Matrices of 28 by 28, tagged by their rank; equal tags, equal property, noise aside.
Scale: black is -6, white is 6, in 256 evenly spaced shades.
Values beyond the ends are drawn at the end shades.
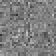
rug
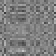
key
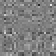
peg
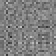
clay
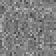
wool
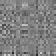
peg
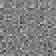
rug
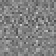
rug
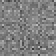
rug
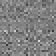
rug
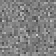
wool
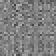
peg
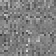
rug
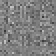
rug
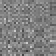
peg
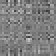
clay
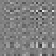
key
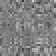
peg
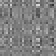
key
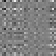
key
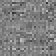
peg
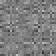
clay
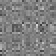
clay
